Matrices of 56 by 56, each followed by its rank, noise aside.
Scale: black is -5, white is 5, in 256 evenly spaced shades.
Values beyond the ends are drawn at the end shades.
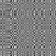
two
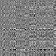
four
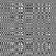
two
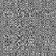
six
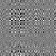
two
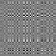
one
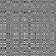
two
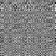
four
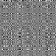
three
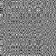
four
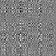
four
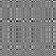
one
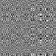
three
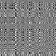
two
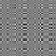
one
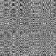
four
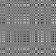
one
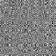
six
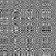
three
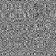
six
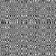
three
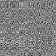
six
